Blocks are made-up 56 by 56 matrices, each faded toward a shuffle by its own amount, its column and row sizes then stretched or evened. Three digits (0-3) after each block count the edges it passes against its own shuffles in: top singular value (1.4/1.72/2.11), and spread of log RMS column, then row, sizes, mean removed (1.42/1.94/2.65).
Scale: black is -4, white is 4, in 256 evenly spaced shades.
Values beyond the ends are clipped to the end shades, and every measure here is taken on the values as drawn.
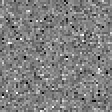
0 1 0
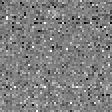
1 0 2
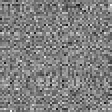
3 0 2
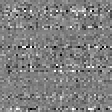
0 1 3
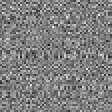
3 0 2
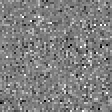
0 0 1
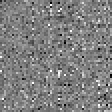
2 2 0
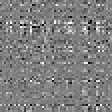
3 2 3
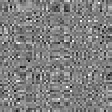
3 0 2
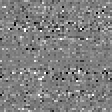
0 0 3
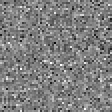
1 0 0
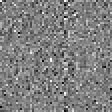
2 1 0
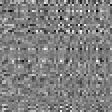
3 2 3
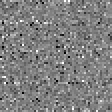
0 1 1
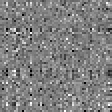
3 2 2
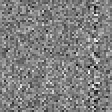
2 2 0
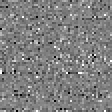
0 1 2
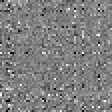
1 2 2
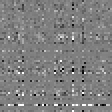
2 2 3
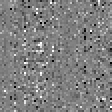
1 2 0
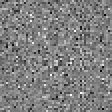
2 1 0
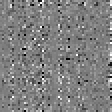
2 3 2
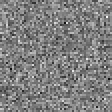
1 0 0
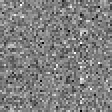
1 1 0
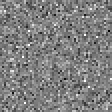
0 0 0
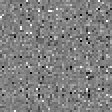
1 2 1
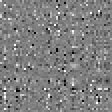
2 2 1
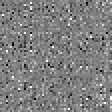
1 2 1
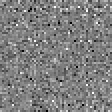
1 0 1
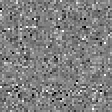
1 0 1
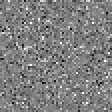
1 0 1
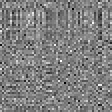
3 1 0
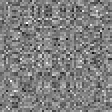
3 0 1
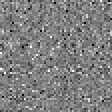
2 0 1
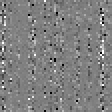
1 3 0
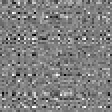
3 2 3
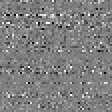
1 0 3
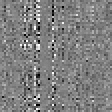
3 3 1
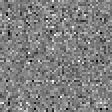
0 1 2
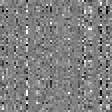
3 3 0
